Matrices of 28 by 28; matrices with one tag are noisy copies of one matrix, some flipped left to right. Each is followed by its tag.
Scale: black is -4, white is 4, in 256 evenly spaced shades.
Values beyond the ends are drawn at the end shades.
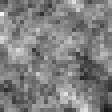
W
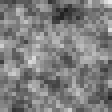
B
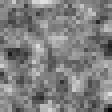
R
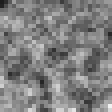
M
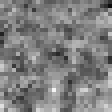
M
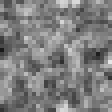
R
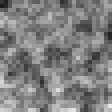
M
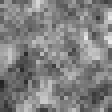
W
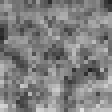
M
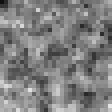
M
